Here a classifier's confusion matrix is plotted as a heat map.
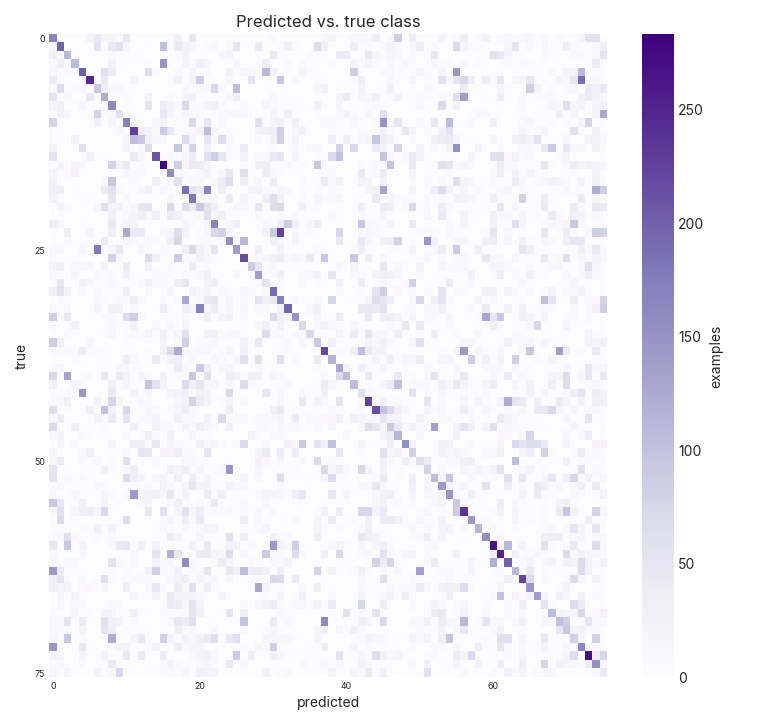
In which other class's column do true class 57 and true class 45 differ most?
23
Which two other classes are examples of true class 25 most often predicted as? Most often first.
6, 55
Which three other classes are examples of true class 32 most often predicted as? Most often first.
20, 75, 45
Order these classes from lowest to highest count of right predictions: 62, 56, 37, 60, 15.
62, 37, 56, 60, 15
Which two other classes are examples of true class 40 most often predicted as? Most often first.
2, 19
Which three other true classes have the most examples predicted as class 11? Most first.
54, 12, 33
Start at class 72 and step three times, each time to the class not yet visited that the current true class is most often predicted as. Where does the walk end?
65
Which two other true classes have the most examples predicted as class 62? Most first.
43, 60
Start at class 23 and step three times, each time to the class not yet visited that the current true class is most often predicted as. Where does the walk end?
21
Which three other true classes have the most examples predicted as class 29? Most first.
4, 61, 35
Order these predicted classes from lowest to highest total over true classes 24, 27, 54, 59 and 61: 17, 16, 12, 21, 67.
12, 67, 21, 17, 16
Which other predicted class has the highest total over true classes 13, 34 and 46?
55
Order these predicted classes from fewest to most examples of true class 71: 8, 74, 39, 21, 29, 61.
39, 29, 21, 61, 74, 8
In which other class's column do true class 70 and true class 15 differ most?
46
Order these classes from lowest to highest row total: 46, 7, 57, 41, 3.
3, 57, 7, 46, 41
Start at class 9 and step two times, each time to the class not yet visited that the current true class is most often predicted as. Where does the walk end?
51
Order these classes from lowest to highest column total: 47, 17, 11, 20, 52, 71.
52, 47, 11, 71, 20, 17
